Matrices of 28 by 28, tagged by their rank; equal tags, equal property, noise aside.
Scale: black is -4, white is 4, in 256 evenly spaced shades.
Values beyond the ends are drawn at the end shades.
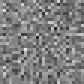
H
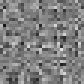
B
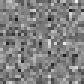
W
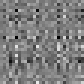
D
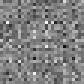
B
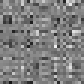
B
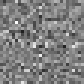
H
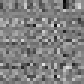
B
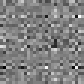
D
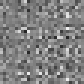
B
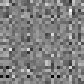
B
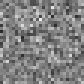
H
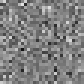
H
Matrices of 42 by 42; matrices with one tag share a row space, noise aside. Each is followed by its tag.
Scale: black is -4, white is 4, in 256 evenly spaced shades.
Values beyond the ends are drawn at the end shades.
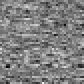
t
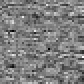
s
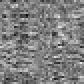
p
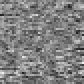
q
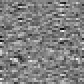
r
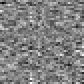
q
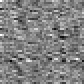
r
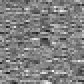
t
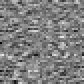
r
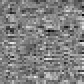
s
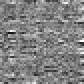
s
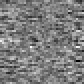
q
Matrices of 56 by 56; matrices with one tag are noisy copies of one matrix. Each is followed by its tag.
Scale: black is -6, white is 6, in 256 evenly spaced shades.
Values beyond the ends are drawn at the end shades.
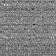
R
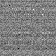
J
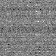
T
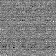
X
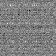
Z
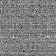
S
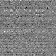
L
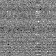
T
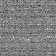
S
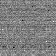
X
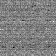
X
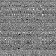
J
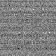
J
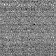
R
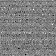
J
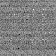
J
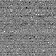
L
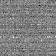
S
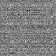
Z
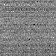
R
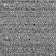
R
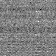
T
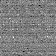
S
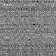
R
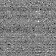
T
